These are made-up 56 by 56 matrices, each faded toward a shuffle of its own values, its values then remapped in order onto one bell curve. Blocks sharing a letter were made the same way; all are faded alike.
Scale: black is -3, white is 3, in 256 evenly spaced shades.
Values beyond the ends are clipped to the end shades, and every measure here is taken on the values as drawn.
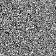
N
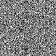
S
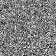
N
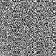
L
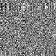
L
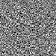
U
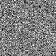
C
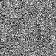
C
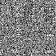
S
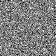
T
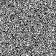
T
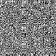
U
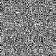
L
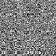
L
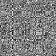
L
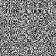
L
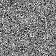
T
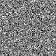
C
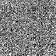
C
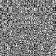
L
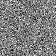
N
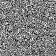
T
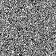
N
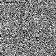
S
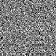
U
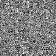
C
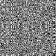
L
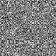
L
